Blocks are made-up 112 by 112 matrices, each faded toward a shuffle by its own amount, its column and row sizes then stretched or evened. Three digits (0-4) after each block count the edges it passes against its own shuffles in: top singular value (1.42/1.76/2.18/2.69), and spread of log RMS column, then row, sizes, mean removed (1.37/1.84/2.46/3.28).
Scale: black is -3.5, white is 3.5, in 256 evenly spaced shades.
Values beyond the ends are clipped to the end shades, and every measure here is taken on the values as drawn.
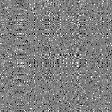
4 2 2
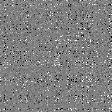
1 3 3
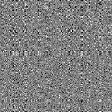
4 3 2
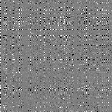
4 4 4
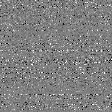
0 0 4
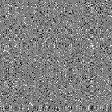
4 1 1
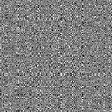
4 3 2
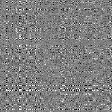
4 3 4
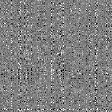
3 4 3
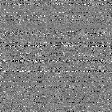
2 1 4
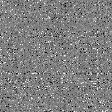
2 0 3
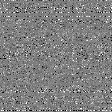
1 1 4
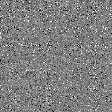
2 2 2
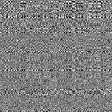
4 0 4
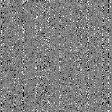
2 4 1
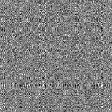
4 3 2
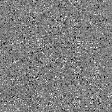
1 2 2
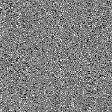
3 2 1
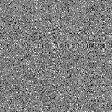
3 1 1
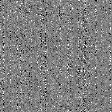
0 4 0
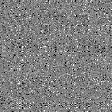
3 1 2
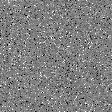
0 0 1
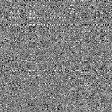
3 0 3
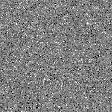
1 0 1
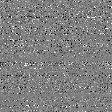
0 0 4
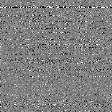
2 2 4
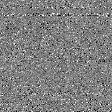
1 0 3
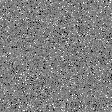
1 0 0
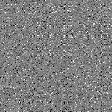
3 1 1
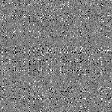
3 3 3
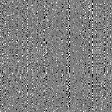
4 4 0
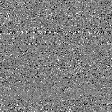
2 0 3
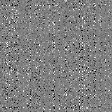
1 4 2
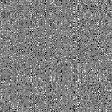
4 3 0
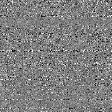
0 2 4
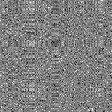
4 0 0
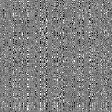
4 4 1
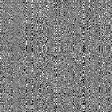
4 4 0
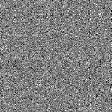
3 2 1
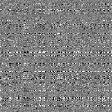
4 2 4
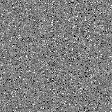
0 1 1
